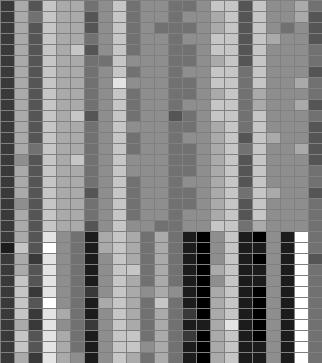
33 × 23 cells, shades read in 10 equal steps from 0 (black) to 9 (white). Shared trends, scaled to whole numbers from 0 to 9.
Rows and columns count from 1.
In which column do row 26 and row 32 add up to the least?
15
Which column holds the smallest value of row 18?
1
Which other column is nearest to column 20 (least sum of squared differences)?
8
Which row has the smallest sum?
24
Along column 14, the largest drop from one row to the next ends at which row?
22
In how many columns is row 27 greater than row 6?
7
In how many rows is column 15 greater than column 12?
2
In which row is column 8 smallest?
6
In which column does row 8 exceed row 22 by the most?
19
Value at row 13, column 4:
7
